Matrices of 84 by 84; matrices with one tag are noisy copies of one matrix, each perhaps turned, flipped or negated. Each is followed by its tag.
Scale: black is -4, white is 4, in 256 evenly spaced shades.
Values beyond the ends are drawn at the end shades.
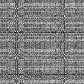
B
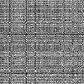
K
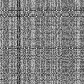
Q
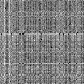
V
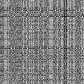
Q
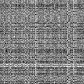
Q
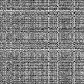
K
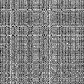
K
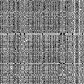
V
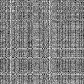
K
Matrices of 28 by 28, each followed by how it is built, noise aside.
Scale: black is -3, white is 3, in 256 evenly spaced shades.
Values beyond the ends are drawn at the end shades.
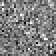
banded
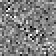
banded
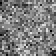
smooth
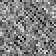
Toeplitz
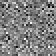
low rank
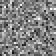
repeating rows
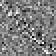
banded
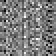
repeating rows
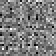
low rank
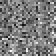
low rank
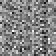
repeating rows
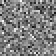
noise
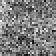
smooth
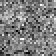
smooth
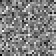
repeating rows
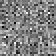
low rank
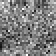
smooth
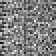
repeating rows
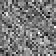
Toeplitz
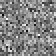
repeating rows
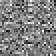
low rank
